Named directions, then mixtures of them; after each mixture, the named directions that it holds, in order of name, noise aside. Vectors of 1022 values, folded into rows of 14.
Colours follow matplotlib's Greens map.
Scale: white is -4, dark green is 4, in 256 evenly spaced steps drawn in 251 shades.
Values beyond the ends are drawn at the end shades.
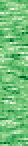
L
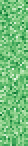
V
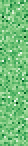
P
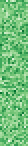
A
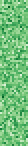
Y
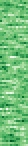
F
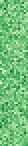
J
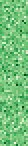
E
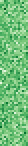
J.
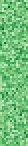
A, Y.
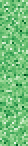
E.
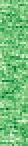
F, Y.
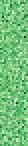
P.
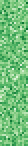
V.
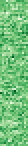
A, L.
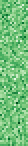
P, V.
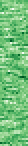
L.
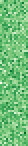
J.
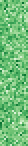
E, J.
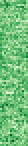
A, F, J.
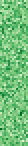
A, Y.
